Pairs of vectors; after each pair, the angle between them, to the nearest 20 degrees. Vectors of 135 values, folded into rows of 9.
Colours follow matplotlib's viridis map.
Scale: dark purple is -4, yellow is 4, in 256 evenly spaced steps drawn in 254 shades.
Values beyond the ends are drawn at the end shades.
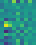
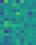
40 degrees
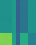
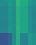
160 degrees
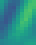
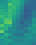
160 degrees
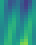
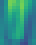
140 degrees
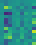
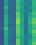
80 degrees
